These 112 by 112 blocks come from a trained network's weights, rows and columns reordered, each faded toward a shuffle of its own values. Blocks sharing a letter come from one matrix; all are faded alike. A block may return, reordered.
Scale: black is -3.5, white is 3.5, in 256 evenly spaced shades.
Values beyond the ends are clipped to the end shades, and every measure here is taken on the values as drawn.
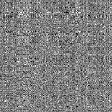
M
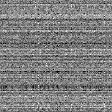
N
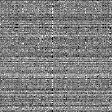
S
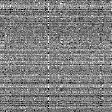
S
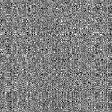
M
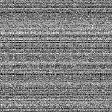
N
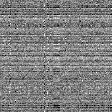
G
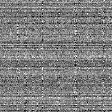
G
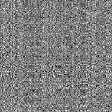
M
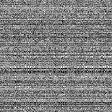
N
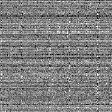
G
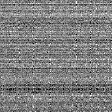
S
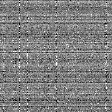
S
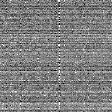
S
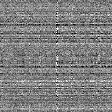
G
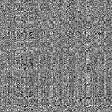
M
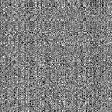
M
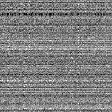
N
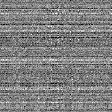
N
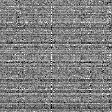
S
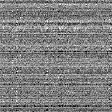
N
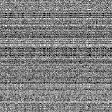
N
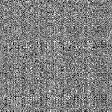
M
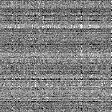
G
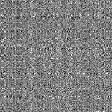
M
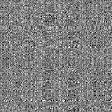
M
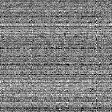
G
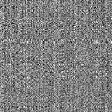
M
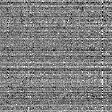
S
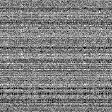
N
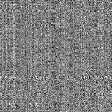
M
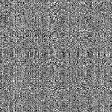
M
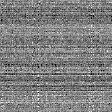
S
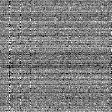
S
